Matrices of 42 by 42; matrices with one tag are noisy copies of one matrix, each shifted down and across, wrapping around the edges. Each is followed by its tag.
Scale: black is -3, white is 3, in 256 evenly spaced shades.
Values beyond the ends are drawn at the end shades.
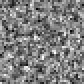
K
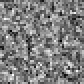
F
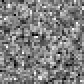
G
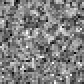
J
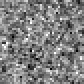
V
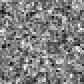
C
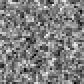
V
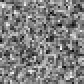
K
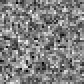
G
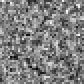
K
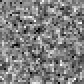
K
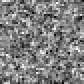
C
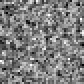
F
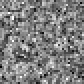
J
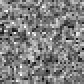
G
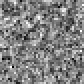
J
